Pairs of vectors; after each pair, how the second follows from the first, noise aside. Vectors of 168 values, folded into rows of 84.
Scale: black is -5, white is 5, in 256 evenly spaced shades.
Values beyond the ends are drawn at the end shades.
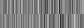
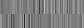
reversed, partly zeroed.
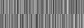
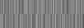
negated, shrunk.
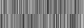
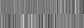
negated, partly zeroed.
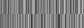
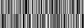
wrapped around, scaled up.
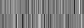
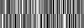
wrapped around, scaled up.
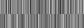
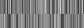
negated.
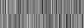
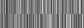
negated.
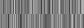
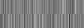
reversed, negated, shrunk.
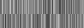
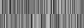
negated.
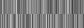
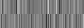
negated, partly zeroed.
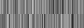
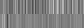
negated, partly zeroed.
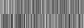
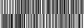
scaled up.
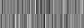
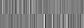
negated, partly zeroed.
